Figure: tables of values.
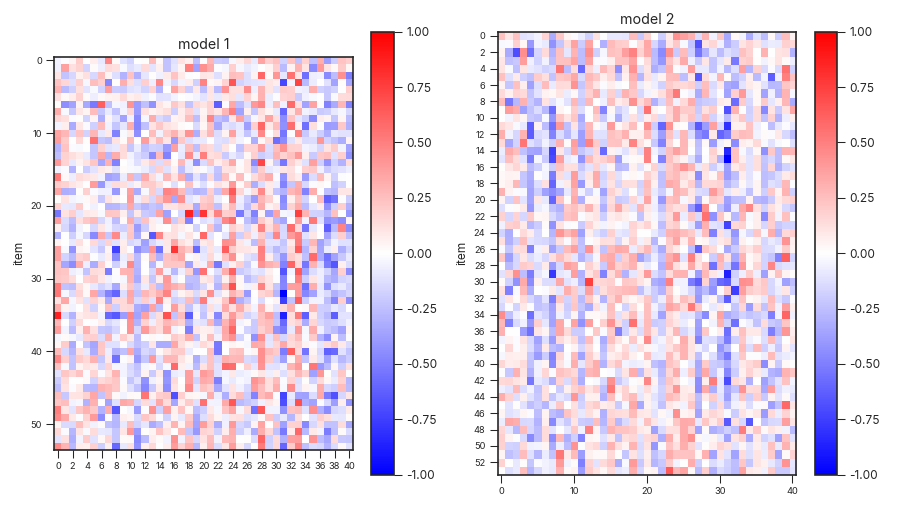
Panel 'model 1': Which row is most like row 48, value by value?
14
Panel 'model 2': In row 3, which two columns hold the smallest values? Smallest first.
32, 22
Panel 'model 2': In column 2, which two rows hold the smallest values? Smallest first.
2, 30
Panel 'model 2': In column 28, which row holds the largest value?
22
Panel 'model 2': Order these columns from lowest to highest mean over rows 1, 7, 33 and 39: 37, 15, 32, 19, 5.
5, 32, 19, 37, 15
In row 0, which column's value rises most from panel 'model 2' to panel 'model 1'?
7
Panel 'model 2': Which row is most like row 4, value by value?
52
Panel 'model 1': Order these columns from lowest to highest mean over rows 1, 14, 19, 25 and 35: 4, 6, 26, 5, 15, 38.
38, 6, 26, 4, 5, 15
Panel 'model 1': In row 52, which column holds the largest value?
28
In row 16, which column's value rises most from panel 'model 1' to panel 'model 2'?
8
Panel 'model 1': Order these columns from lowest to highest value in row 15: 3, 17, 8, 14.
17, 8, 3, 14
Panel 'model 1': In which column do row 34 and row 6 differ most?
13
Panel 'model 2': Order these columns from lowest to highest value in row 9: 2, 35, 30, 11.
11, 30, 35, 2
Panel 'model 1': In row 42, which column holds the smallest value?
36
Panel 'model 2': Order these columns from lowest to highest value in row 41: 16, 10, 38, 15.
38, 16, 15, 10
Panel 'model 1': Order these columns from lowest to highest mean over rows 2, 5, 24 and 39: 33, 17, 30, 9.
9, 17, 33, 30
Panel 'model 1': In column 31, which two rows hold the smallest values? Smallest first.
32, 35
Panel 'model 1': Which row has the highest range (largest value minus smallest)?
35
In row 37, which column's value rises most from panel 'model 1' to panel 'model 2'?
18
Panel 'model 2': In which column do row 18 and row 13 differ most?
3
